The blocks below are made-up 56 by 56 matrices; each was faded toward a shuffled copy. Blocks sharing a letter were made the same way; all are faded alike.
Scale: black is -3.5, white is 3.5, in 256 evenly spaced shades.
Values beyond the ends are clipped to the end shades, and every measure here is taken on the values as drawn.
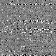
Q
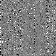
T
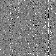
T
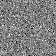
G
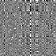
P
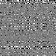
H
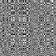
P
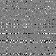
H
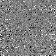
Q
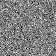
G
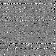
Q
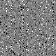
T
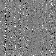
T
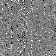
T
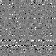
H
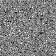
G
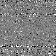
Q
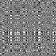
P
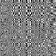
P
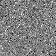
G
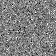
G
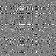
H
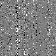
T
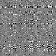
H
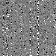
T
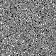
G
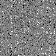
T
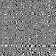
H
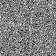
G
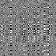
P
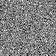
G
